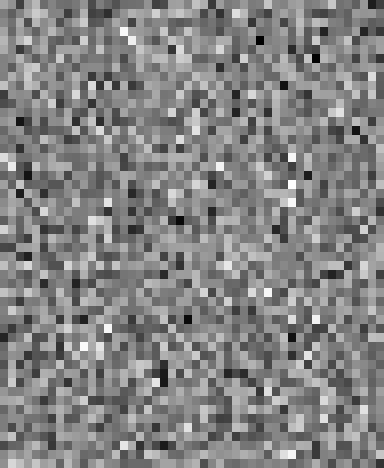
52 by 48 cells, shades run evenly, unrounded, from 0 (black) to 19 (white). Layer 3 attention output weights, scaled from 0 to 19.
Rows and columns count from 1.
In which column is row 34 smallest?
3
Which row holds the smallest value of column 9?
43
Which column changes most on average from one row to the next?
37
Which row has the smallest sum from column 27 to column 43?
49
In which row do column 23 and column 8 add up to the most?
7
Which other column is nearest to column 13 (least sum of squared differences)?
15
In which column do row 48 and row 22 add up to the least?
20
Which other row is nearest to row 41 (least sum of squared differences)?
17
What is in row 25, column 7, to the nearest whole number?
10
